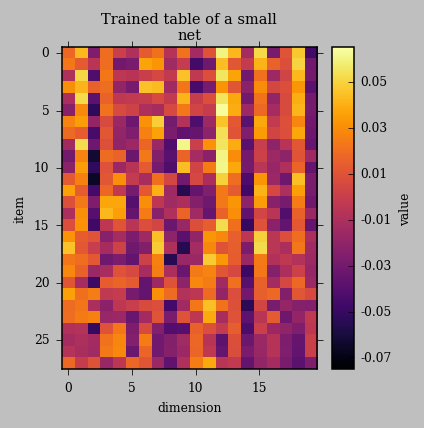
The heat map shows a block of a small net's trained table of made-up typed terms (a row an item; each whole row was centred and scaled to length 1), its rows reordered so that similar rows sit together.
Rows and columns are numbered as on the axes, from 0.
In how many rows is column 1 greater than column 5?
26
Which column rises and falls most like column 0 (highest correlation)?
7
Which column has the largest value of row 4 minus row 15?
9
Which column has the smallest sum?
14
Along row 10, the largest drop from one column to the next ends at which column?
2
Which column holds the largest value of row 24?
4
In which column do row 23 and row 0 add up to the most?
1
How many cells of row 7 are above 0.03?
4
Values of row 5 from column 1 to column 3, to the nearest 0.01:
0.03 -0.05 0.02
